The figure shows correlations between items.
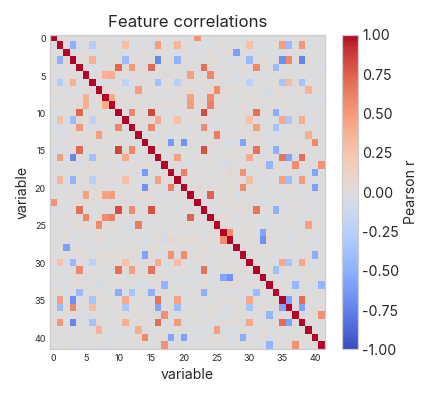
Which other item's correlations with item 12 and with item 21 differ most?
24
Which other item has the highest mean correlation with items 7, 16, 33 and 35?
38
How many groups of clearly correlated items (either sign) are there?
9
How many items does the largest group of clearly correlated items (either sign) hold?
10
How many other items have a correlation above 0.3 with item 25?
3
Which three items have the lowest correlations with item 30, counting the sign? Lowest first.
3, 36, 6
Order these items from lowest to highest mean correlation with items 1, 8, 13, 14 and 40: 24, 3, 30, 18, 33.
18, 3, 33, 30, 24
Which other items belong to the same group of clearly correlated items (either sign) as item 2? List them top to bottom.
28
